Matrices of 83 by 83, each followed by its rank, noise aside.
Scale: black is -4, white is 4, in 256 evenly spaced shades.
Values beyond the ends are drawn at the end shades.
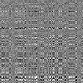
two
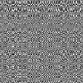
three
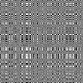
one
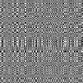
two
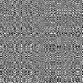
four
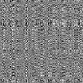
five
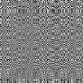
three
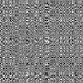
three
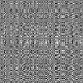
four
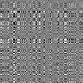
two
